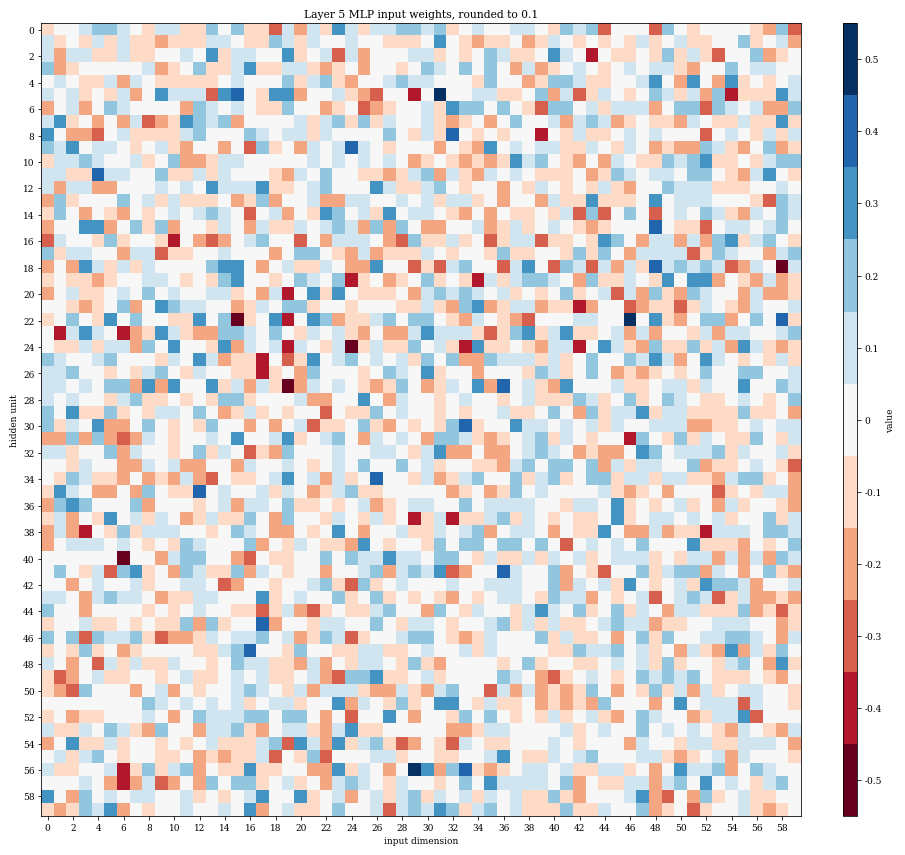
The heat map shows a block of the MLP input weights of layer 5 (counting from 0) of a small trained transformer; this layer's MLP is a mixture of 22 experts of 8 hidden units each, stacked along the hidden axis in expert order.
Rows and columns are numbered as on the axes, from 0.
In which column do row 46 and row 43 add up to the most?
17
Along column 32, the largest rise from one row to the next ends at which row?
8
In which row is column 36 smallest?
18
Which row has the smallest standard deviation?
1
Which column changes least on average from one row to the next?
28
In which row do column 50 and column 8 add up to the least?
7
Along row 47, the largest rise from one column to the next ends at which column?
54
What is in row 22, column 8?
0
